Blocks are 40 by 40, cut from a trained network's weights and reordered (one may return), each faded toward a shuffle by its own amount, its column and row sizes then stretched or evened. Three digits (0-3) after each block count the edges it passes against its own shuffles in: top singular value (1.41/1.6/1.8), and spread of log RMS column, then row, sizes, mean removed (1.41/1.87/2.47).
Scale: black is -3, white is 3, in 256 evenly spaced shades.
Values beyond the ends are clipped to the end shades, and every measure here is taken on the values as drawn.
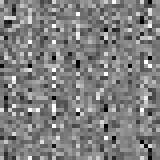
0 3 1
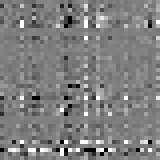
3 2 3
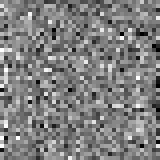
0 2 0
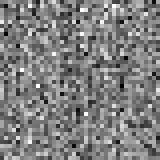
0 0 0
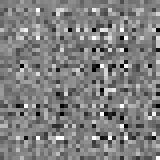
1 2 3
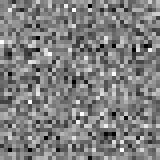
0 1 1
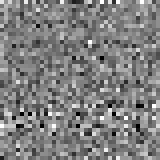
0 0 2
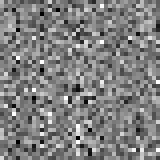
0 2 0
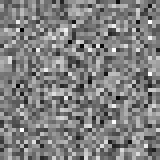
1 1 0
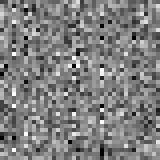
0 3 0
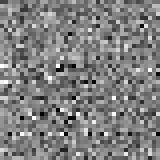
0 0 2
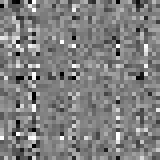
1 3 2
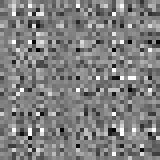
3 3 3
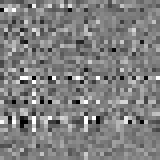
3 1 3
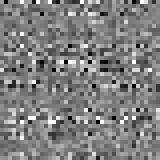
1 1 3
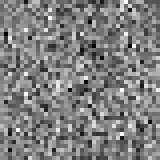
0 1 0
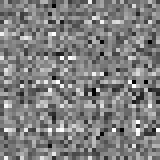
1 1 2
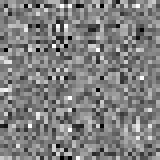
2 2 2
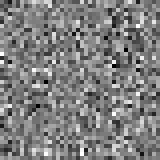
2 3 0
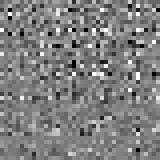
0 2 3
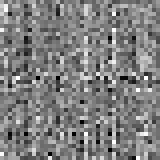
3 2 2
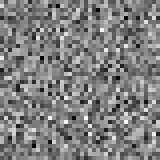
1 0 0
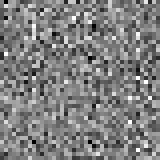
1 1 0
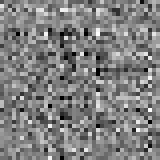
2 2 2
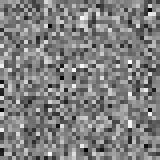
1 2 0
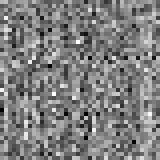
2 0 0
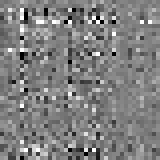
0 3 2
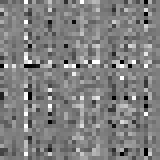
2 3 2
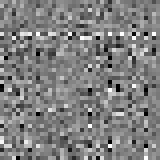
2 3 2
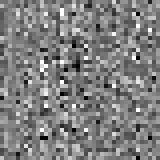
0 3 0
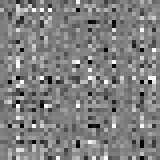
0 3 2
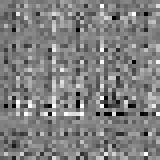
3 2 3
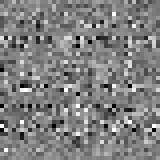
0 1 3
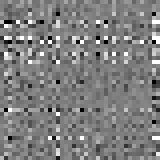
2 3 3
